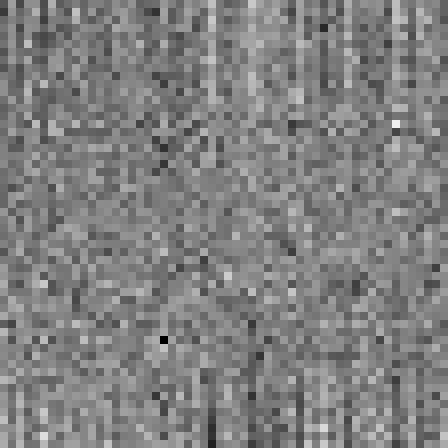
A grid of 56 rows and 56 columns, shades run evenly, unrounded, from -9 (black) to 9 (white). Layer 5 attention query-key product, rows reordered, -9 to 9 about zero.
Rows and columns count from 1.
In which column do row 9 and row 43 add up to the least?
21
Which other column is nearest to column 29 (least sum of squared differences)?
12
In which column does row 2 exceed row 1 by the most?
10
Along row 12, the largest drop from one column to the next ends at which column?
5
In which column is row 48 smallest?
50
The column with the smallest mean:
22
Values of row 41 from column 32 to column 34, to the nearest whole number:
-5 0 -1
